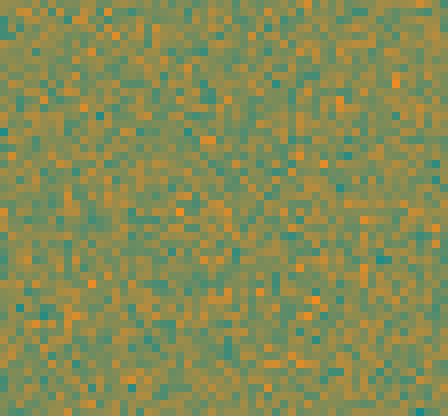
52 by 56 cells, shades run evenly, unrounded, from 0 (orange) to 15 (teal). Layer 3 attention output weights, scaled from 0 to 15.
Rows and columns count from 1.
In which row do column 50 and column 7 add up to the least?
11
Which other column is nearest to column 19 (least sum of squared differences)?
31
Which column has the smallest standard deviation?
42
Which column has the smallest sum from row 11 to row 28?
14
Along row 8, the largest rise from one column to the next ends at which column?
45
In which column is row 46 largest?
10
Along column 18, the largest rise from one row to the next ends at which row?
28
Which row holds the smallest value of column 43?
13
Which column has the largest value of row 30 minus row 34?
38
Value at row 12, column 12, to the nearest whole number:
7
